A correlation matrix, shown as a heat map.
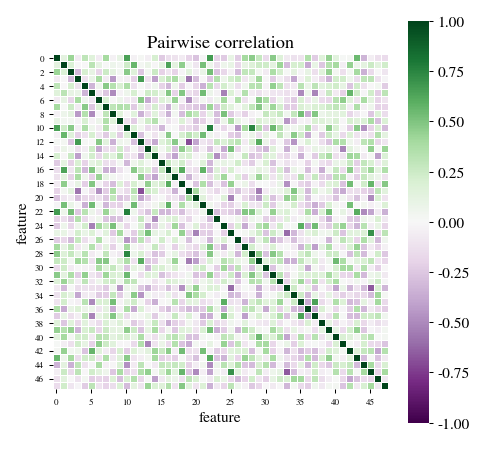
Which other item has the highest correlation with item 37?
35
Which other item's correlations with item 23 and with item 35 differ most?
8
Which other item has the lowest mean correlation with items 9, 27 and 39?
23
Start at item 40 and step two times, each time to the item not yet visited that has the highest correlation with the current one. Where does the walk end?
12
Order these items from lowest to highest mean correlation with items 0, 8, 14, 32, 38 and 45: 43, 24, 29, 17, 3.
3, 17, 24, 29, 43
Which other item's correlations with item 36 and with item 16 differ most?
1
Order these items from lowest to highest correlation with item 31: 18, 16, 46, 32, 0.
16, 18, 46, 32, 0
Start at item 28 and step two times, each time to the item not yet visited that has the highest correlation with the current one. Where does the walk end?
22
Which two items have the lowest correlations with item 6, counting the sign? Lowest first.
19, 13
